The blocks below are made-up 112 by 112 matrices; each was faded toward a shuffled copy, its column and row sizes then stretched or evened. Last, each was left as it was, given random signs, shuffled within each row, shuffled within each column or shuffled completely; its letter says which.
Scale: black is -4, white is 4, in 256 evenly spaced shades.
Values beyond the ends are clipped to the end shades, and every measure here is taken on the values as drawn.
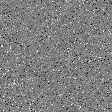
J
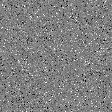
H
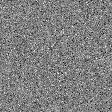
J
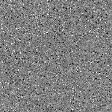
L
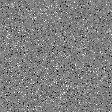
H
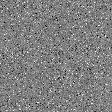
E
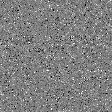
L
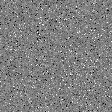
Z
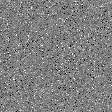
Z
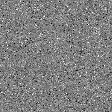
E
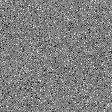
Z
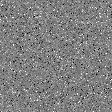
J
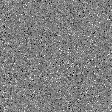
Z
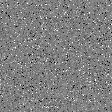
L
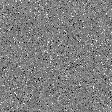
Z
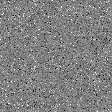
H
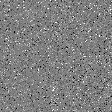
Z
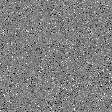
L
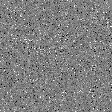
L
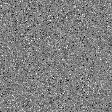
H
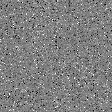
Z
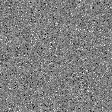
Z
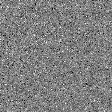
H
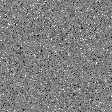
J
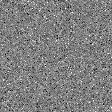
H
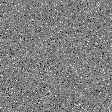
J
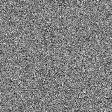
Z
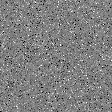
J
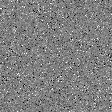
J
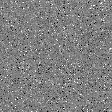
L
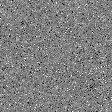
J
